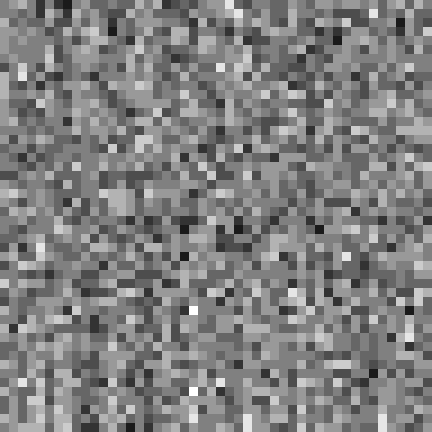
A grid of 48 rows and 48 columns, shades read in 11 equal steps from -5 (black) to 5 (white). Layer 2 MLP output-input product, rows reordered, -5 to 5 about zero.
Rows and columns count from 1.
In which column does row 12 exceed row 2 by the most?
5
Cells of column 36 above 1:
10
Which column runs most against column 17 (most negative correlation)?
7
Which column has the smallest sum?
35
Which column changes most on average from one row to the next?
46
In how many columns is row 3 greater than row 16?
16
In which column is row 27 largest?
42
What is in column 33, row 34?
2
